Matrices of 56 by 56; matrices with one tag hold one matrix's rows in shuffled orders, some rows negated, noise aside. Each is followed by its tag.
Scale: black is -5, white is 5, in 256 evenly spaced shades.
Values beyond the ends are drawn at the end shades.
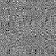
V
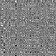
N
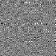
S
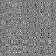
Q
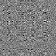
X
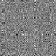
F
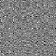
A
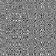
Q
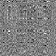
X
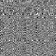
A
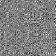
S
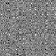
V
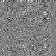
X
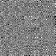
S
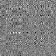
Q
